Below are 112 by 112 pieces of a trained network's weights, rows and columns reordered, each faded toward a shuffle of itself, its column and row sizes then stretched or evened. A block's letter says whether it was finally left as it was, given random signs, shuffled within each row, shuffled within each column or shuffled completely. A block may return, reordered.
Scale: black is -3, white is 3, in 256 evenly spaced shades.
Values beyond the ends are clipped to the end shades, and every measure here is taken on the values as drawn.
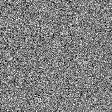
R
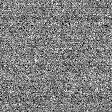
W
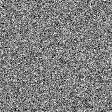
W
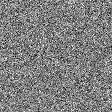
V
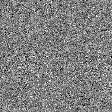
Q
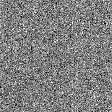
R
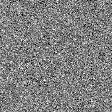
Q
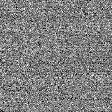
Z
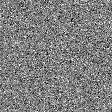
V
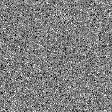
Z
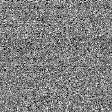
Z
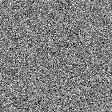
R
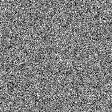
W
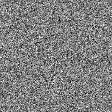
Q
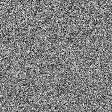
W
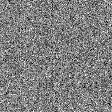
Z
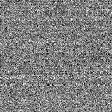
Z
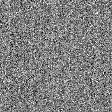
R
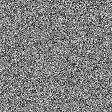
W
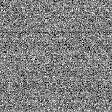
Z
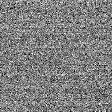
Z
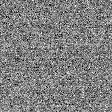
W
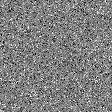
V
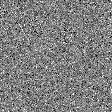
R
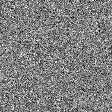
V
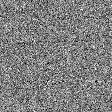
W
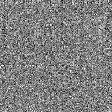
Z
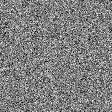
W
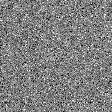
W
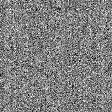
Z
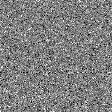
Q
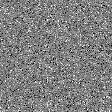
Z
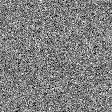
V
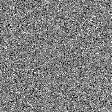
Q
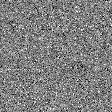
W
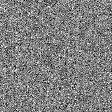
R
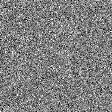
Q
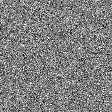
R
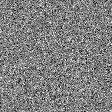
V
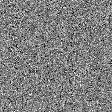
R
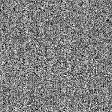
Z
